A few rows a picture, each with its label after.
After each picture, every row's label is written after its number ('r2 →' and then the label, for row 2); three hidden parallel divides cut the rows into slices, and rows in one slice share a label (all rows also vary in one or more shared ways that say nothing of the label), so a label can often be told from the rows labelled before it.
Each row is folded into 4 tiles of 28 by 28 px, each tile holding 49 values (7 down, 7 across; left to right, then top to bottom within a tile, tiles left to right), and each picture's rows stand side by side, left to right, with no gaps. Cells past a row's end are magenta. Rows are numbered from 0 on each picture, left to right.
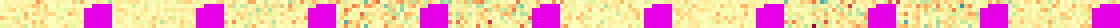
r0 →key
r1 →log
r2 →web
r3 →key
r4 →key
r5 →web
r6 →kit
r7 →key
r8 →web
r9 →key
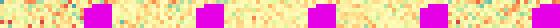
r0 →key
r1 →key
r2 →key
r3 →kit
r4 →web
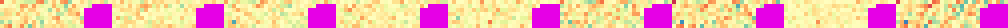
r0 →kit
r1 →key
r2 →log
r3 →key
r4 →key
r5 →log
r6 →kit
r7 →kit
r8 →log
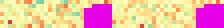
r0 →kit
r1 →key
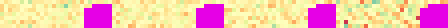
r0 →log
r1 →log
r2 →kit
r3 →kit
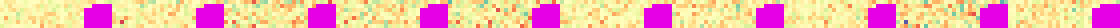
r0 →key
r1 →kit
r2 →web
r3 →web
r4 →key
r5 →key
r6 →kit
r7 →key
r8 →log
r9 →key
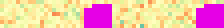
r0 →key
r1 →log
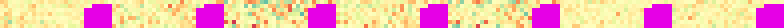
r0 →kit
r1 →web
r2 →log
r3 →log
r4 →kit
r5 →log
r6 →web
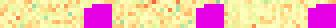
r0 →web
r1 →kit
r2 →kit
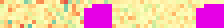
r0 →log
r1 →web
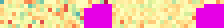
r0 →key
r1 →kit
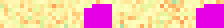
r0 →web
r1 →web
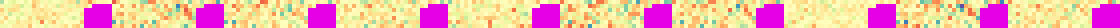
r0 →key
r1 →web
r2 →log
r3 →key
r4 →key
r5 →key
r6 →kit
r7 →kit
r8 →web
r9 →kit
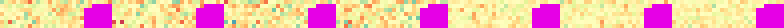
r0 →web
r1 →kit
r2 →kit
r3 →key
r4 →key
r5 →log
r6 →log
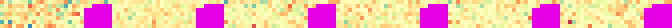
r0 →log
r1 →key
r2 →log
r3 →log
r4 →kit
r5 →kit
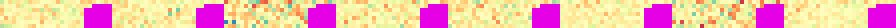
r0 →key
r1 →kit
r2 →web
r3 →web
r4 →key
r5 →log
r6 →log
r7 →log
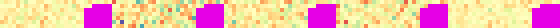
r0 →key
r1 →kit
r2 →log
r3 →kit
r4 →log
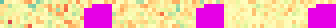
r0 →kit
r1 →log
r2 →kit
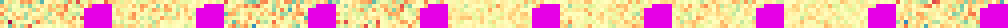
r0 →web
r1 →web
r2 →log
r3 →key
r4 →web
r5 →kit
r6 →key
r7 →key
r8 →log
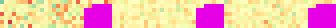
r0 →web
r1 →kit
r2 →log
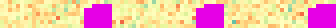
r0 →key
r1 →kit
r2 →log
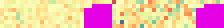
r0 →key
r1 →web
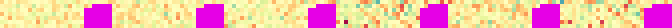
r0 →web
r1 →web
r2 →web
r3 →log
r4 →web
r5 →key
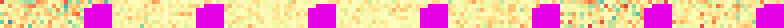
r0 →kit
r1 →kit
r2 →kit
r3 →kit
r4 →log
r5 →key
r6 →key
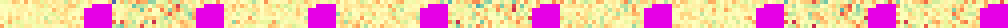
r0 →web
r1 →key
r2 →log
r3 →log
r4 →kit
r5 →kit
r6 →web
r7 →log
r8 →kit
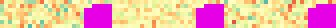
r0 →web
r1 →key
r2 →web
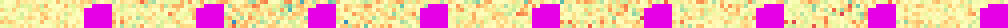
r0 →key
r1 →kit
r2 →key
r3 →log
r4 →key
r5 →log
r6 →web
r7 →key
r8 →kit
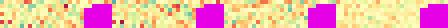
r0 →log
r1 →key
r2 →key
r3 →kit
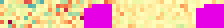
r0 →web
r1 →kit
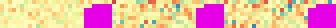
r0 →key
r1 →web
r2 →kit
